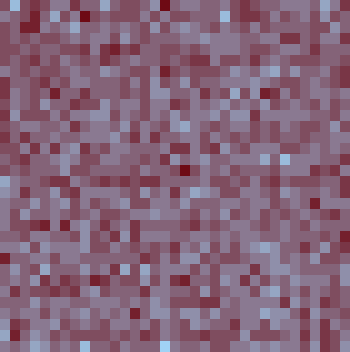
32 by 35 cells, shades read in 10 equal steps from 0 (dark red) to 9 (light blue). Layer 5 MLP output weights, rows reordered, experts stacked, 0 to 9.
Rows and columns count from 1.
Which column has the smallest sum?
14
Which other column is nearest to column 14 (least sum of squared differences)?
31
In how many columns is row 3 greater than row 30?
12
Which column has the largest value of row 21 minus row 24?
1
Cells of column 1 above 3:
18
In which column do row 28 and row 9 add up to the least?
21
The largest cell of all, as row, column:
32, 17
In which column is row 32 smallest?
33
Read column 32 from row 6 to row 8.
3 4 5
